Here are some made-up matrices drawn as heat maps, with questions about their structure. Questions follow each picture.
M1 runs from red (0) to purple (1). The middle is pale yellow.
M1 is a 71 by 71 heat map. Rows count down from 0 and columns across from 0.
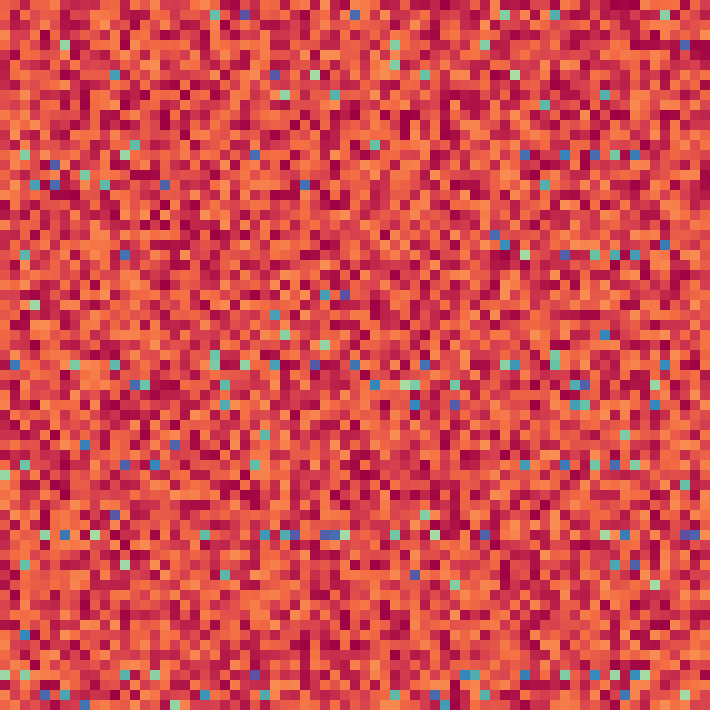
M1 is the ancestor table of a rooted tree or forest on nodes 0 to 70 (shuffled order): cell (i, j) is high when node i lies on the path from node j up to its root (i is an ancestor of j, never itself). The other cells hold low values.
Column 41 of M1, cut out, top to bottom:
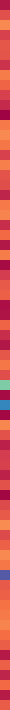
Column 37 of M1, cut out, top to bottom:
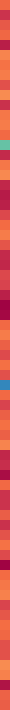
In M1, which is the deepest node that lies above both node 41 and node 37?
38
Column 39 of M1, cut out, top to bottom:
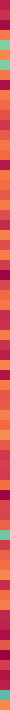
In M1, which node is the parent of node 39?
6
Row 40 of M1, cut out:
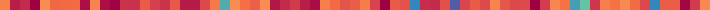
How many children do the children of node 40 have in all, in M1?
4
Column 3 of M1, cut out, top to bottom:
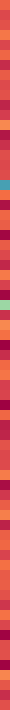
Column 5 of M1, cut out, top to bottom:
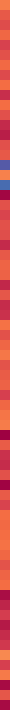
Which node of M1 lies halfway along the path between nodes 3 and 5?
18
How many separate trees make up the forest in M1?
8
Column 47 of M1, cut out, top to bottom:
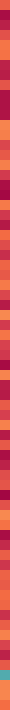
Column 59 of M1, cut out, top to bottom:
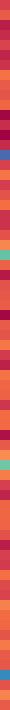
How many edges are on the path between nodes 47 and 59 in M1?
5
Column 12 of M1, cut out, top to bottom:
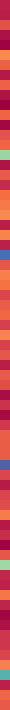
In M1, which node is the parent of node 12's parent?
25
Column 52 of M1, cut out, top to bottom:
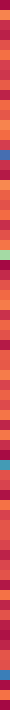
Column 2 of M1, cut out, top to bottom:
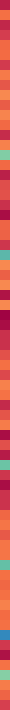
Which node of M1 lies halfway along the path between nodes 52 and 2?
56
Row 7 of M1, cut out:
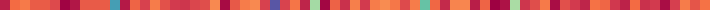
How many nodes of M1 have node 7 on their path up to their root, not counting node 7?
5
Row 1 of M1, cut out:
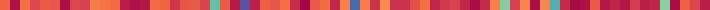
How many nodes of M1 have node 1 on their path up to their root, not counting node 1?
6
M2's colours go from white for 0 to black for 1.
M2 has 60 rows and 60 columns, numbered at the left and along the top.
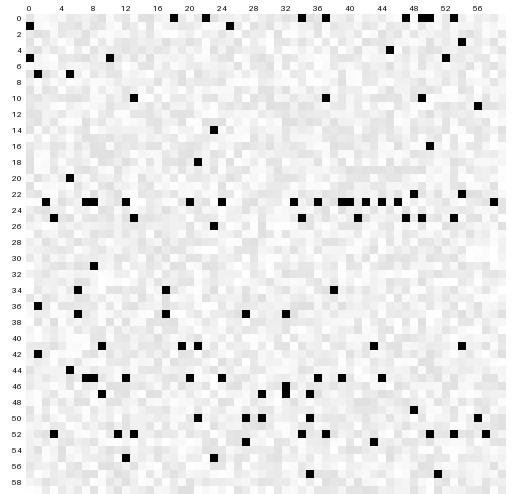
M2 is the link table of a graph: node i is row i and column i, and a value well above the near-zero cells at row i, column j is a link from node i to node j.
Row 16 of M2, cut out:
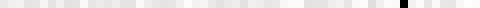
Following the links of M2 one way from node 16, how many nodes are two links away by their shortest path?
5
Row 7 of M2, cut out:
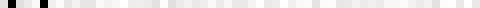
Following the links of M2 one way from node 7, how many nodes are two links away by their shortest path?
4
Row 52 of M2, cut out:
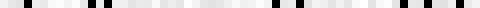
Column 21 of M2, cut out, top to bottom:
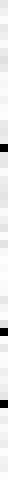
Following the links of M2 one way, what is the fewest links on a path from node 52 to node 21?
2
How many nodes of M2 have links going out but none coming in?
6
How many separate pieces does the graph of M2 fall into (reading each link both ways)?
5
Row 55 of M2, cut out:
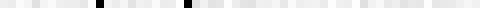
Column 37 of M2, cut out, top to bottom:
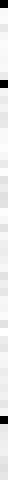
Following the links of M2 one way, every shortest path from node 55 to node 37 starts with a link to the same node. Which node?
node 23
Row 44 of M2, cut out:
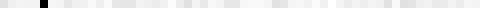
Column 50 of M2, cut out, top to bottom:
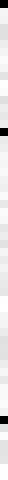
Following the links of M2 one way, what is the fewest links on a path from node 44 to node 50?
3
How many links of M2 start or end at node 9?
2
